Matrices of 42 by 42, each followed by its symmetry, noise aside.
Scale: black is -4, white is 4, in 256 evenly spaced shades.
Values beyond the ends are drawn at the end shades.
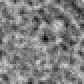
symmetric across the other diagonal.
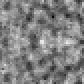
mirrored top to bottom.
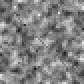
same after a half turn.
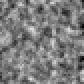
no symmetry.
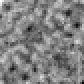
symmetric.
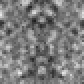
mirrored left to right.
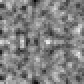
mirrored top to bottom.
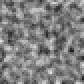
antisymmetric.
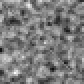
no symmetry.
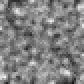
same after a half turn.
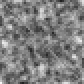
same after a half turn.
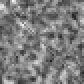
no symmetry.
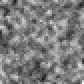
no symmetry.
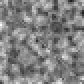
symmetric across the other diagonal.
